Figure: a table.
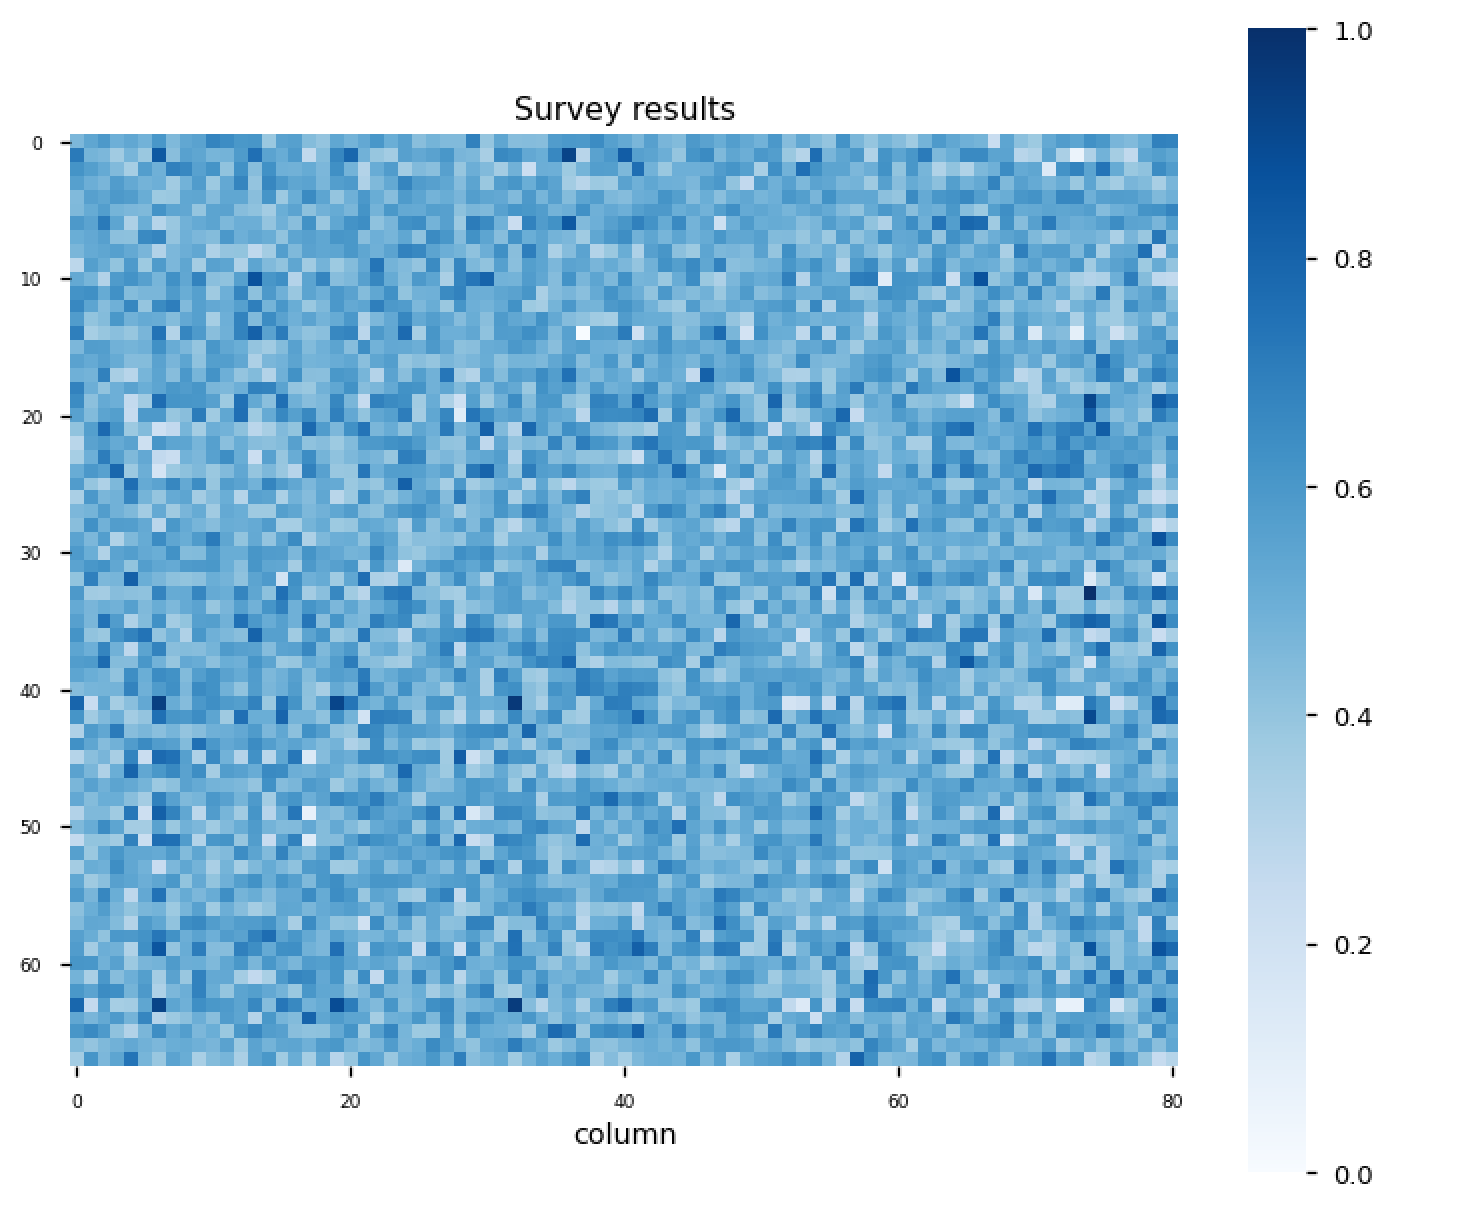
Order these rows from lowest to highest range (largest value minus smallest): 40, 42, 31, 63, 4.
4, 40, 31, 42, 63
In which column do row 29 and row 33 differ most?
74
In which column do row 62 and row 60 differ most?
58
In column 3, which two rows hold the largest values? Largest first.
24, 43
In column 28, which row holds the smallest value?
20
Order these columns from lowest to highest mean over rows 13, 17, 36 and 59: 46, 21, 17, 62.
21, 17, 62, 46
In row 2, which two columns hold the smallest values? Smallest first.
71, 33
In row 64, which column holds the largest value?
17
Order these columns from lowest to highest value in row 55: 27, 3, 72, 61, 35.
72, 61, 3, 35, 27
